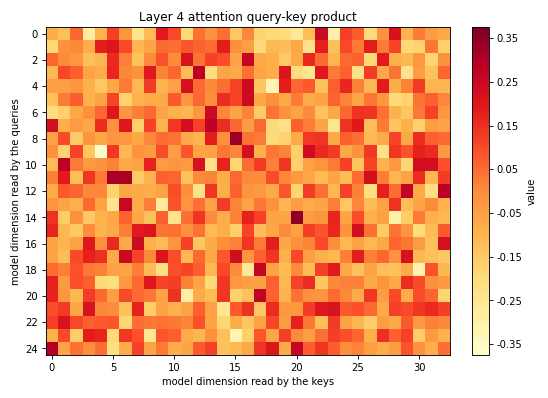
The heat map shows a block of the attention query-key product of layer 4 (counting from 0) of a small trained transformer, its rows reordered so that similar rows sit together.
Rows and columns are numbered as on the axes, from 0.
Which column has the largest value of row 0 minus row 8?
2
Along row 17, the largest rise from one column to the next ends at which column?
6
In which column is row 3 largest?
12
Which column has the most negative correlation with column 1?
25
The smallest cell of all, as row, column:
9, 4
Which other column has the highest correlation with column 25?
13
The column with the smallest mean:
19
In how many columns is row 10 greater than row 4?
19
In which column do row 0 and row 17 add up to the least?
23
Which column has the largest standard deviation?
5
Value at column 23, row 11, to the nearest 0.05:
-0.05
